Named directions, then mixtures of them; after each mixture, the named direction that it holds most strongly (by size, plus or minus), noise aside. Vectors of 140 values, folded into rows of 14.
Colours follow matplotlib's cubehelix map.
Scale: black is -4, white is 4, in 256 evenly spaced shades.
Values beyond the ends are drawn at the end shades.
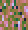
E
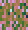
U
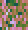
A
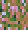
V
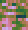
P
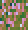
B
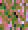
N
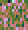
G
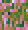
G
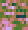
P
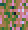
N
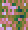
P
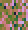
N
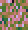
G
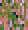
N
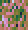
E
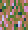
E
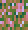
B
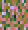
V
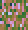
B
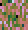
G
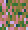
A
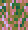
B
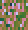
B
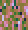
E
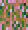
U
